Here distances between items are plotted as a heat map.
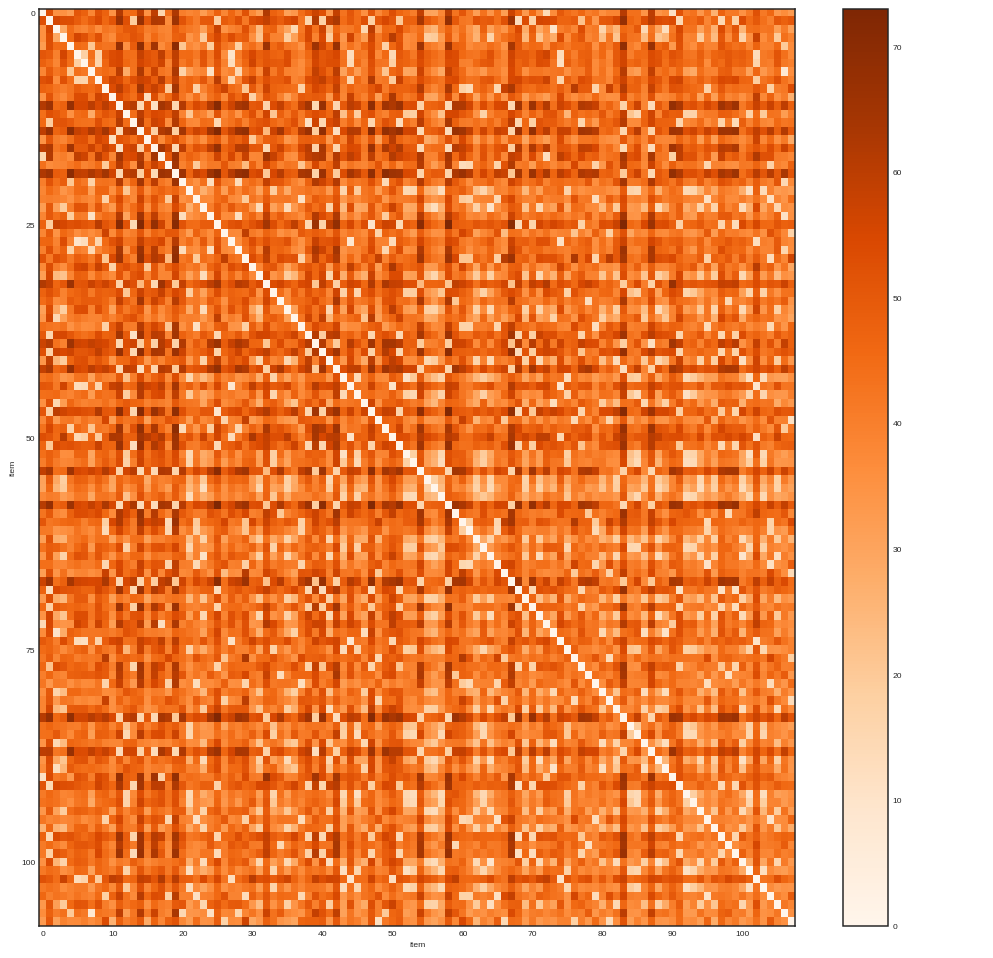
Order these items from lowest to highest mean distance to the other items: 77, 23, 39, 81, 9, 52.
23, 52, 81, 77, 9, 39
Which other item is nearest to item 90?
0
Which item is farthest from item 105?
50
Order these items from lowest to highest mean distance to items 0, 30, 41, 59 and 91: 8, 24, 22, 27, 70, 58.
70, 22, 24, 27, 8, 58
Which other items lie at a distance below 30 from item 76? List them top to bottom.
26, 48, 66, 81, 107
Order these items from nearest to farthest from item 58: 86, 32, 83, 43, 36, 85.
83, 32, 86, 36, 43, 85
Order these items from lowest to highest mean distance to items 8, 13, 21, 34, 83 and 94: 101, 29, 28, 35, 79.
101, 35, 79, 28, 29
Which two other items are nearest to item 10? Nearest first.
15, 30
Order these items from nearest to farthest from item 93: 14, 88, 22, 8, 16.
88, 22, 8, 16, 14
